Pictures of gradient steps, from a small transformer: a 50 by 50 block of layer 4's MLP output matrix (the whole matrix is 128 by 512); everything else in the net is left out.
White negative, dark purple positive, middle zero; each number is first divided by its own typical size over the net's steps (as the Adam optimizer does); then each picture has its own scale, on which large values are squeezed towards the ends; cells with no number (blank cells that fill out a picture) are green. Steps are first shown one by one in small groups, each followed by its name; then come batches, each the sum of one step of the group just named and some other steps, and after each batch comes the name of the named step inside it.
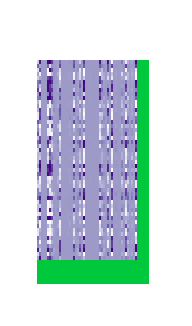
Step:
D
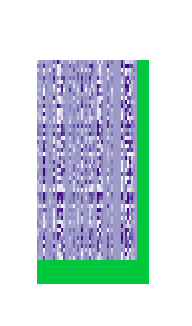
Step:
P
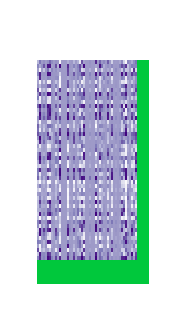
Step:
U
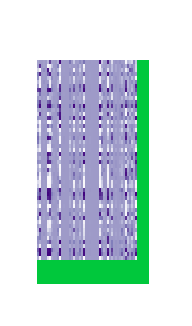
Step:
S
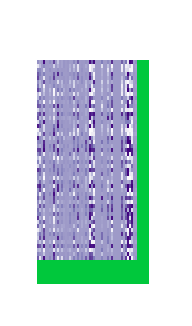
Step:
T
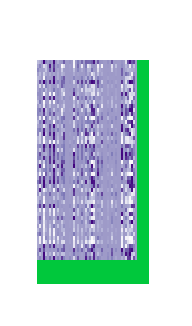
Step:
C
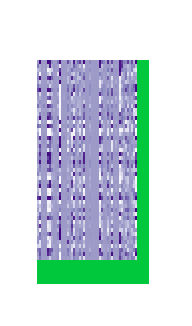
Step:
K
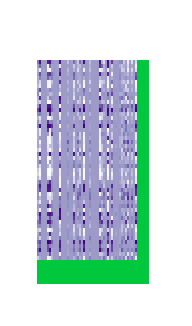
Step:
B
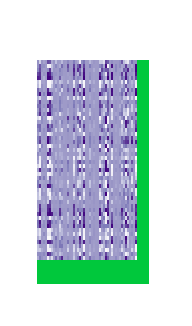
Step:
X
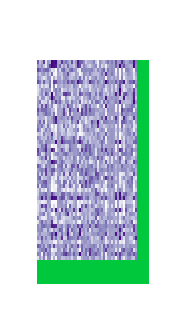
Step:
C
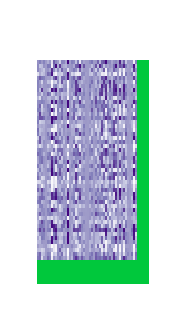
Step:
U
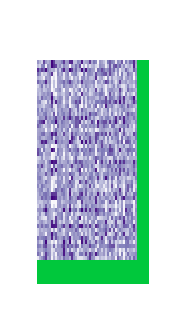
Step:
T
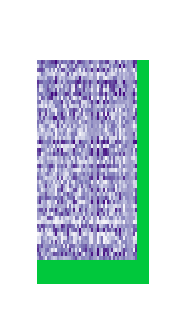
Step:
D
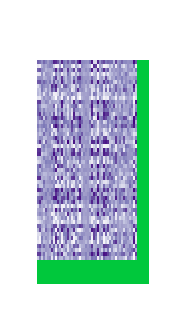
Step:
C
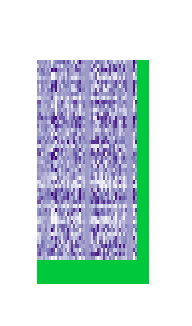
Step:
S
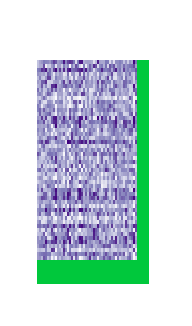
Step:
X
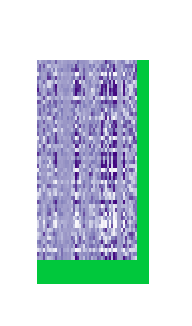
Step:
X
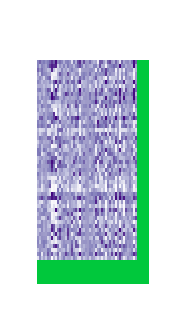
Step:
K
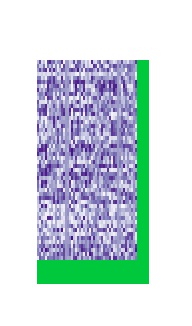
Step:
D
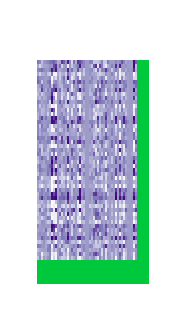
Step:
D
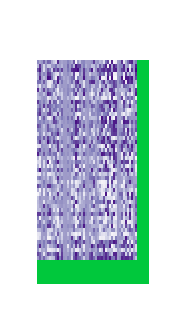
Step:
X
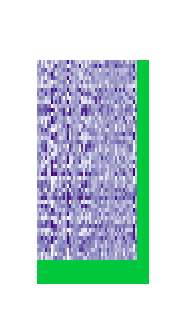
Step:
B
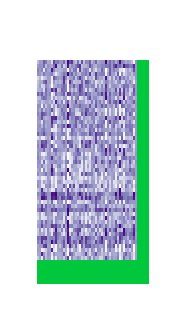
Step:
P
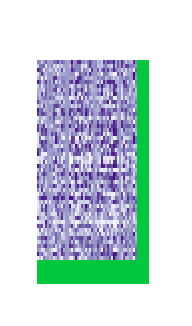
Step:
P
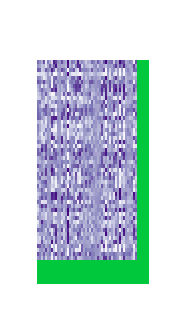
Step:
C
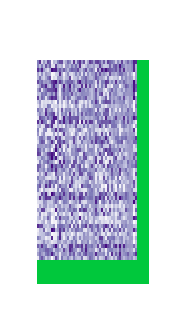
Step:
K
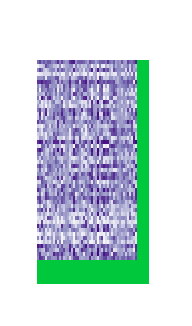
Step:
D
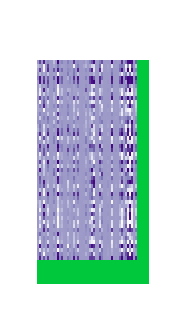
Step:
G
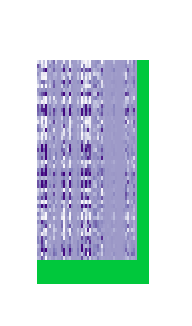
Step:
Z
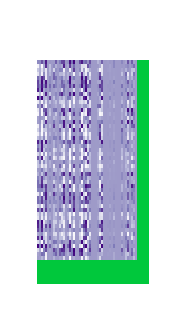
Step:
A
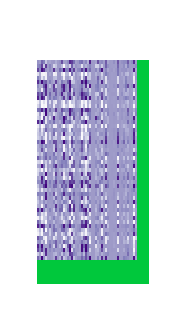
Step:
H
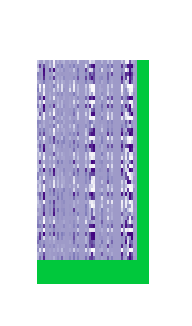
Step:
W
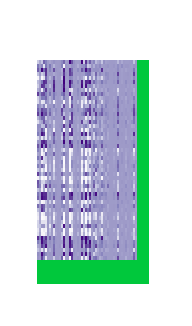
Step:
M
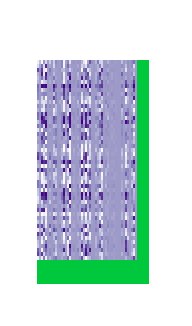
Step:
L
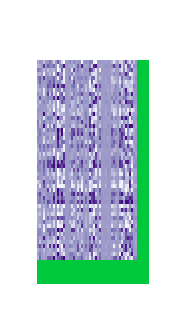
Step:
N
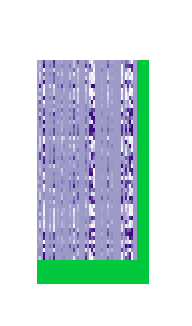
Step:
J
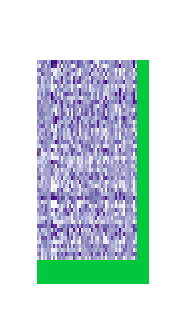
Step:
N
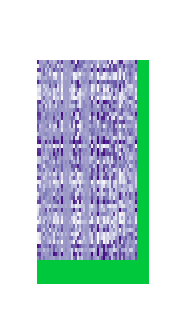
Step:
W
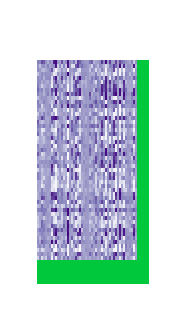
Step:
N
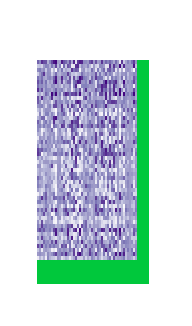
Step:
A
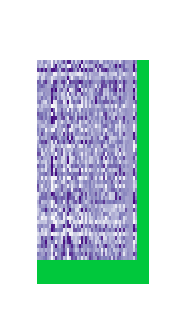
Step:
M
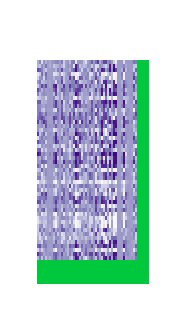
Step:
L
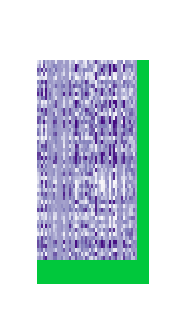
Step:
J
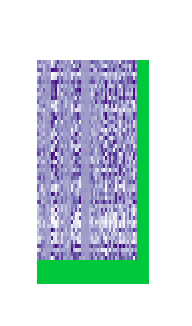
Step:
G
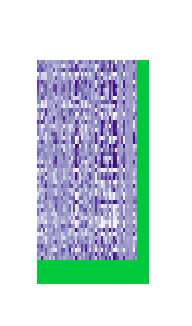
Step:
H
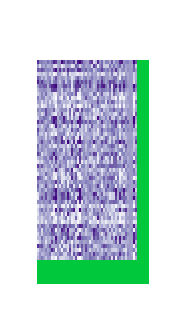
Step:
H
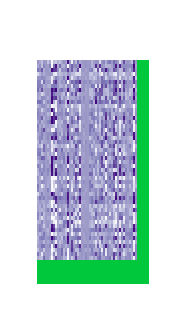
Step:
J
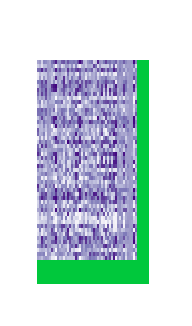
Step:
M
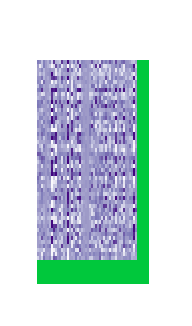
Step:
J
